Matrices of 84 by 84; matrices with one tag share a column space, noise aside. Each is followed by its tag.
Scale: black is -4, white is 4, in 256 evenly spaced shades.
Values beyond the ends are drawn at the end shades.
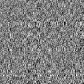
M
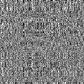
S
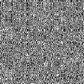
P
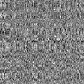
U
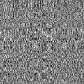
U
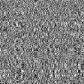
M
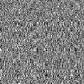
M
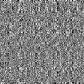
S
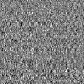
M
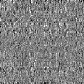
S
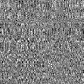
U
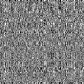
S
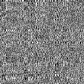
P
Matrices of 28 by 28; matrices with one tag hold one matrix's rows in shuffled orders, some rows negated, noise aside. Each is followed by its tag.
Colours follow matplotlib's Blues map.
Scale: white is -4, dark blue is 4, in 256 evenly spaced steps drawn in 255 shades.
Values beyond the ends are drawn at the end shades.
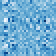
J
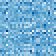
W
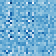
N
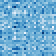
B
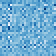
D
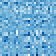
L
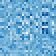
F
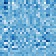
J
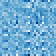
L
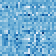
L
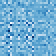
N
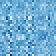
N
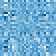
J
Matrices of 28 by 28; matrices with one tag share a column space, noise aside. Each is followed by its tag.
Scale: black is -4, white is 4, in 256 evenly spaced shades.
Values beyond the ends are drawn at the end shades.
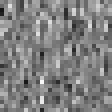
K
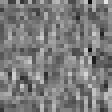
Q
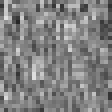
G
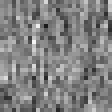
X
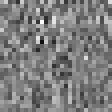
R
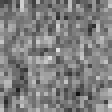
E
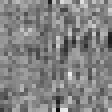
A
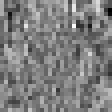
K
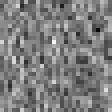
E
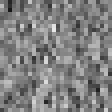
E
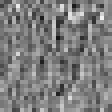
G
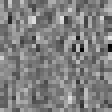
R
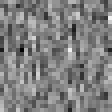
G
